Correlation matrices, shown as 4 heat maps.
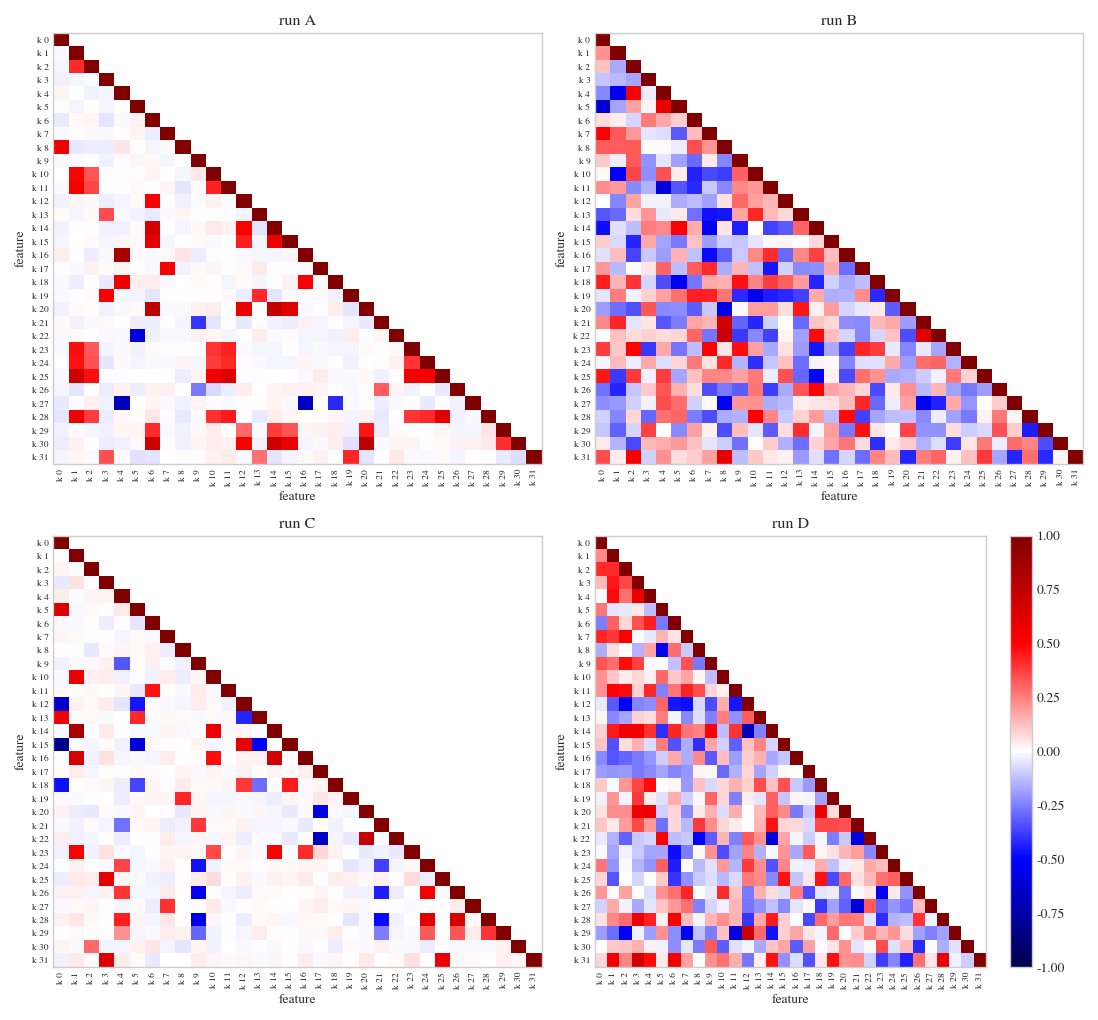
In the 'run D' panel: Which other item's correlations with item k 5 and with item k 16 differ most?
k 8
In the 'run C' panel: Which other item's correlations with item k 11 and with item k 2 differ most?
k 6
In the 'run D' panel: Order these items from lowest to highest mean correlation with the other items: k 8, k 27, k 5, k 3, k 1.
k 27, k 8, k 5, k 1, k 3
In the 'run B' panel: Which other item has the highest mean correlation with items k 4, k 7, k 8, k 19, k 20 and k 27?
k 17
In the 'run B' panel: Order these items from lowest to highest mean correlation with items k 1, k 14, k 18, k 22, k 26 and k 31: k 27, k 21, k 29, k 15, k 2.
k 27, k 29, k 15, k 2, k 21
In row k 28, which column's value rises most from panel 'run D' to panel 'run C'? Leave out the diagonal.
k 24
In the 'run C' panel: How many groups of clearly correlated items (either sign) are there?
9
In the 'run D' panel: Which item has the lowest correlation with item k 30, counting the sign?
k 26
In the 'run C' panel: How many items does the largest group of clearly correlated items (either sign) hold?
7
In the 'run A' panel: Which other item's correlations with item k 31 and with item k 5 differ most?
k 22
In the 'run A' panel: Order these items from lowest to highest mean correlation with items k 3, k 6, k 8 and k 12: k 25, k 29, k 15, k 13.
k 25, k 13, k 29, k 15
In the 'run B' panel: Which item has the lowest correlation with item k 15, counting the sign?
k 2
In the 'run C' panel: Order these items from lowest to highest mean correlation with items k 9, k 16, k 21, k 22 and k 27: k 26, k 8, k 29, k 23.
k 26, k 29, k 8, k 23
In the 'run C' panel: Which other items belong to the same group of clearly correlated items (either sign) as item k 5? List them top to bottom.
k 0, k 12, k 13, k 15, k 18
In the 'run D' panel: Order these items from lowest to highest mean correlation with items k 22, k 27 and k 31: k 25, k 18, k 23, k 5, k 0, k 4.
k 23, k 25, k 18, k 0, k 4, k 5
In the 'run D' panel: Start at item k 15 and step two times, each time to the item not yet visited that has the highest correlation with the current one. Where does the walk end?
k 18
